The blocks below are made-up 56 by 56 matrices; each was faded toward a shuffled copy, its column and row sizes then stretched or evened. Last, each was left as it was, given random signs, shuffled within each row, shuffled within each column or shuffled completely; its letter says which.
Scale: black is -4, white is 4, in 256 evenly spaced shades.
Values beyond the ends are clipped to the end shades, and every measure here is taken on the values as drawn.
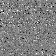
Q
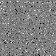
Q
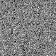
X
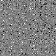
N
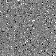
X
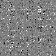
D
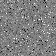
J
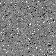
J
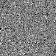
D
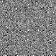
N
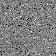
Q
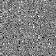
N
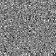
N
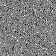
J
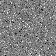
J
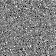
J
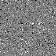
D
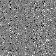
X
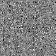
D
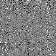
D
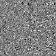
D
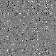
N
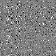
N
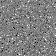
J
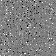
X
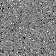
X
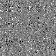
D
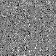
D
